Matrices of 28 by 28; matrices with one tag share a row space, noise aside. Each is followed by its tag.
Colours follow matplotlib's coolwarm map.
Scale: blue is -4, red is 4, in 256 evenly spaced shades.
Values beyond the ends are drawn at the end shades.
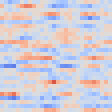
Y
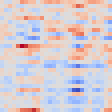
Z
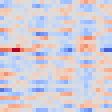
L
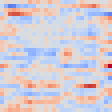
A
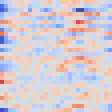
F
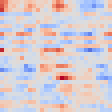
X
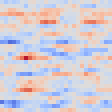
Y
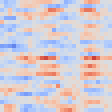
Y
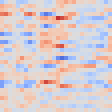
X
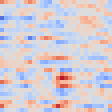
X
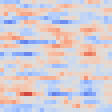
Y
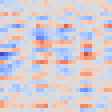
L
